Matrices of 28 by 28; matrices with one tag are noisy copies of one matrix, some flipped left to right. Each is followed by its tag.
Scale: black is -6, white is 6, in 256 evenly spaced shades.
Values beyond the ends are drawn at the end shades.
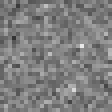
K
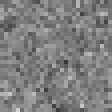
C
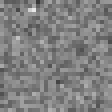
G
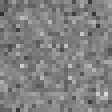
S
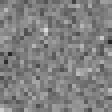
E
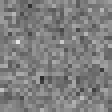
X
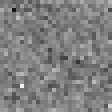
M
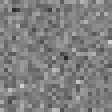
M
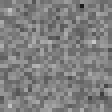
X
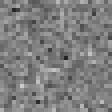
M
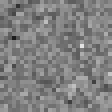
K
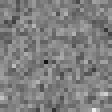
C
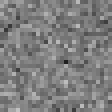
C
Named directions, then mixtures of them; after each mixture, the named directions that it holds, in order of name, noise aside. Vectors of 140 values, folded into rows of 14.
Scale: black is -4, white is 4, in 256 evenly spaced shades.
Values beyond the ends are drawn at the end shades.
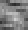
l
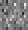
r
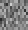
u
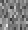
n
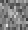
l, n.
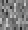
n, r.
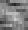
l.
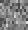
l, n, u.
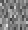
n.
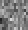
l, n, u.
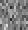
n.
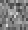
l, n.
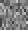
l, n, u.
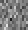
n.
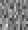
n.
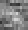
l.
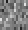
n, r, u.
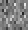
r.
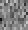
r, u.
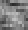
l.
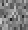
n, u.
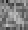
l, n, r.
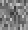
l, n, u.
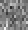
l, n, u.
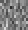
n, u.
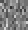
n, u.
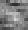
l.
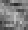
l.
